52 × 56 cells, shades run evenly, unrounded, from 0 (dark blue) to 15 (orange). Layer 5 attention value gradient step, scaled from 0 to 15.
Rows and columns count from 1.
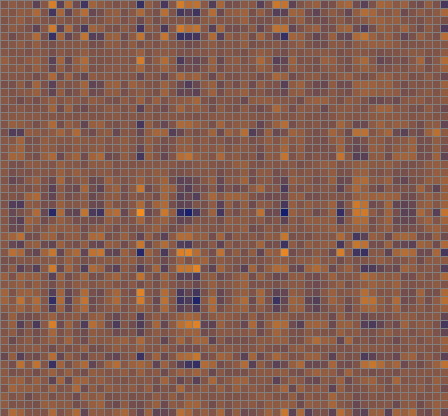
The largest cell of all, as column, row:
18, 27
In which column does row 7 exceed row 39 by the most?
25
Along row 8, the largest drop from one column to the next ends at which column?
19
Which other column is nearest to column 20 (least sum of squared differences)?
39
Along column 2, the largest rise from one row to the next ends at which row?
32
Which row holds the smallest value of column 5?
41
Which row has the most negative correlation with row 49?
50
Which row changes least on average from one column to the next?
15
